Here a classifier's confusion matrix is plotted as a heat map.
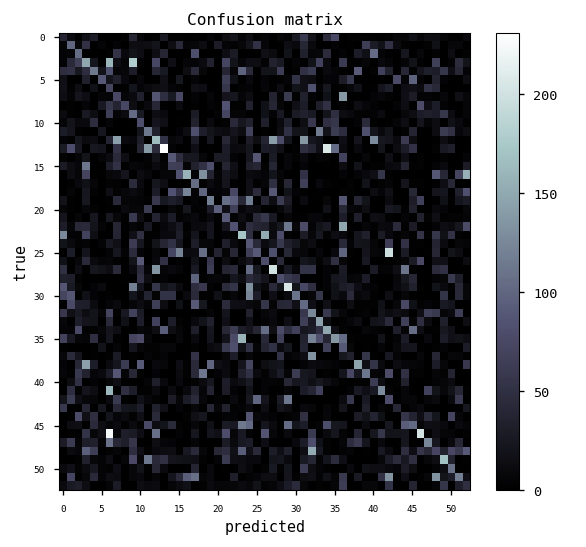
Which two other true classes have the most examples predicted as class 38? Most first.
4, 47
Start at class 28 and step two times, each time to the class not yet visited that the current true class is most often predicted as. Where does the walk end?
31
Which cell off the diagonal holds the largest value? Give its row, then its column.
46, 6
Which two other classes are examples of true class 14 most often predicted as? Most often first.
25, 36
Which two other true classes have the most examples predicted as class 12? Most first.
27, 46
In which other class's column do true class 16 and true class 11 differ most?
52
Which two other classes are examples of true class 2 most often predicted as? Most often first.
40, 17
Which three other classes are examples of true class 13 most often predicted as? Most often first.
34, 11, 35
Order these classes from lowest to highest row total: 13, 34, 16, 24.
24, 16, 34, 13
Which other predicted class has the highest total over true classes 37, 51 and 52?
42
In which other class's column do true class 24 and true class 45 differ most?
23
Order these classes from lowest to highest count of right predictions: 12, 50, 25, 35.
25, 50, 35, 12
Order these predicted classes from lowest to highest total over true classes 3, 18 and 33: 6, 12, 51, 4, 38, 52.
38, 4, 51, 52, 12, 6
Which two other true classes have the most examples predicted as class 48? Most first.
51, 16
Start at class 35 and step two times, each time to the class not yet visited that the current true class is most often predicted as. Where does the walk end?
26
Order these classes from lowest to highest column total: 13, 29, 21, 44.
13, 44, 29, 21
